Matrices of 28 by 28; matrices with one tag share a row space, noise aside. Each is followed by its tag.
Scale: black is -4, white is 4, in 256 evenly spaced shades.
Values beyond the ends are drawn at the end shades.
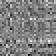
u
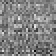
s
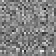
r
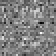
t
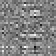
t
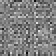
s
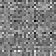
s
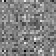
t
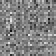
u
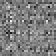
u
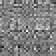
s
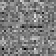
t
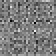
s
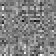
t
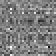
u
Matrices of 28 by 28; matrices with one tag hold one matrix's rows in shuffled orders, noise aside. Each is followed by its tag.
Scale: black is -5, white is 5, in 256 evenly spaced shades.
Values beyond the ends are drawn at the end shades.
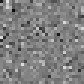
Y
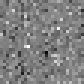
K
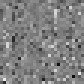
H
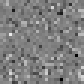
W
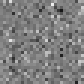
W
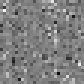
H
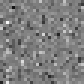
Y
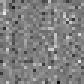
H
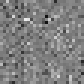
K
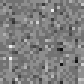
W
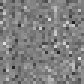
H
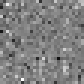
Y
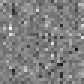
W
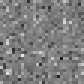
Y
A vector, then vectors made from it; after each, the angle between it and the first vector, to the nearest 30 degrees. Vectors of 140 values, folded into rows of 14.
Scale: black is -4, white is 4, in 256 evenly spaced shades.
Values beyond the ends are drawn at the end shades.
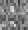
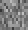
90 degrees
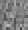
90 degrees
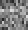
60 degrees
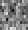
120 degrees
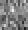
30 degrees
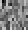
90 degrees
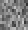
120 degrees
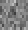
120 degrees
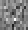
90 degrees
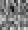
150 degrees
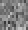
120 degrees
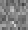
30 degrees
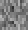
150 degrees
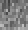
90 degrees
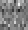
120 degrees
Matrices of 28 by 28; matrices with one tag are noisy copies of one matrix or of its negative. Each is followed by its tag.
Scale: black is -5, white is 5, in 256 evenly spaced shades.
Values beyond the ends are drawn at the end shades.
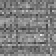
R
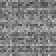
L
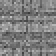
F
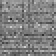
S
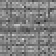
L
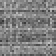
R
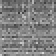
S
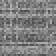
R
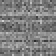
F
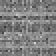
F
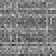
R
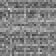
L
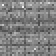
L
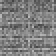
S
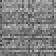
S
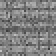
L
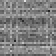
R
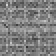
L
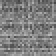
S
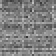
S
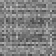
R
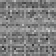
L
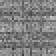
F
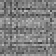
R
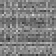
R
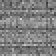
R
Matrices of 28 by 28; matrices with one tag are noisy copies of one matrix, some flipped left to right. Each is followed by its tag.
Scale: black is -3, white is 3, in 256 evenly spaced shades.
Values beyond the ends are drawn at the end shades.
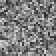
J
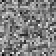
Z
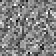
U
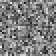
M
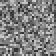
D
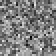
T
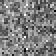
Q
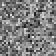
Q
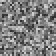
M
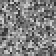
Q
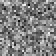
M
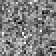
D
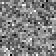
J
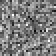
Z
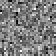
M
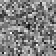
M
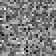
T
